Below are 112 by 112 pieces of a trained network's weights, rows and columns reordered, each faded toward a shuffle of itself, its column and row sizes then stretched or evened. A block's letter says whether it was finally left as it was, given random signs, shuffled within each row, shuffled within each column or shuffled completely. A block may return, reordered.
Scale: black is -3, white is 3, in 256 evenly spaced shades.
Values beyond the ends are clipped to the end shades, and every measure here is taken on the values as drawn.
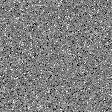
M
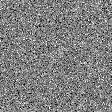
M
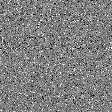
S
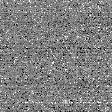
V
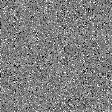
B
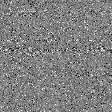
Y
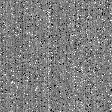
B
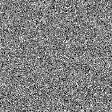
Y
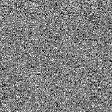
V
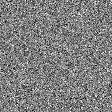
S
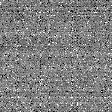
V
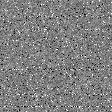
S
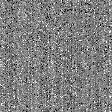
V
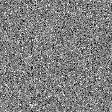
B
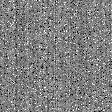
B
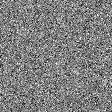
M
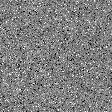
M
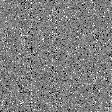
Y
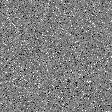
M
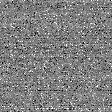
S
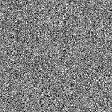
V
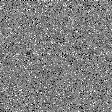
S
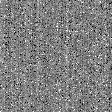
B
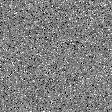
M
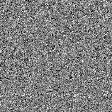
Y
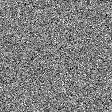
M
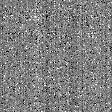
V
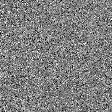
Y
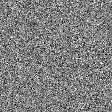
S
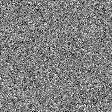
S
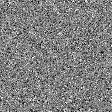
S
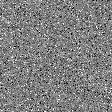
M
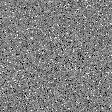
M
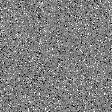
B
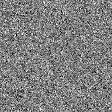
Y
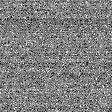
S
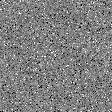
M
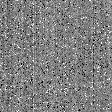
B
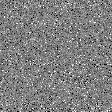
S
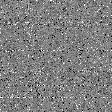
Y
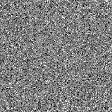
V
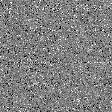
Y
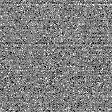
V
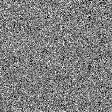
Y
